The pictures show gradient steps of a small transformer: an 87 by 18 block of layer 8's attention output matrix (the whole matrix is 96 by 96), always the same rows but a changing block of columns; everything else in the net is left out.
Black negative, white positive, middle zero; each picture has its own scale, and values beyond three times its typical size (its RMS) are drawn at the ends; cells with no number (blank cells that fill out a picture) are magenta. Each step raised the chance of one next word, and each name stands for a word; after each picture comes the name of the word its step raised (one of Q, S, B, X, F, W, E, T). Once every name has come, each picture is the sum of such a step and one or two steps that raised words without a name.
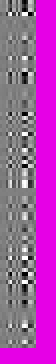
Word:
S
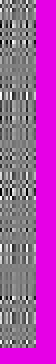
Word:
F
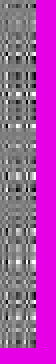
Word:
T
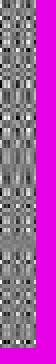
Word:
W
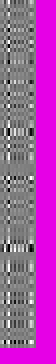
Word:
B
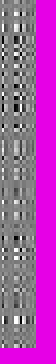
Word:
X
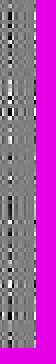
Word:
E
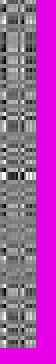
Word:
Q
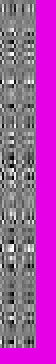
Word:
B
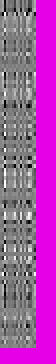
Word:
S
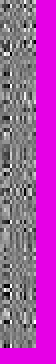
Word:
F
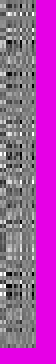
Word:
S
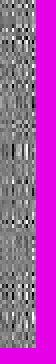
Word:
X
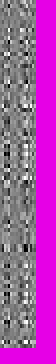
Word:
B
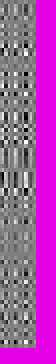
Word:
W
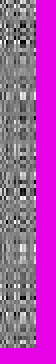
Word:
F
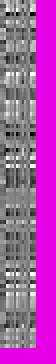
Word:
S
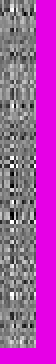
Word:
S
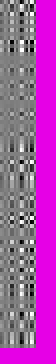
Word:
Q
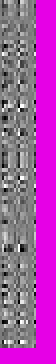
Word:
B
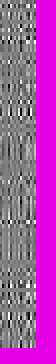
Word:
E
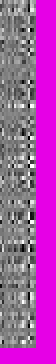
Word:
B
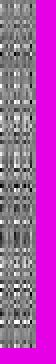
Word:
T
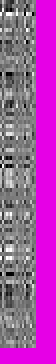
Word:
S
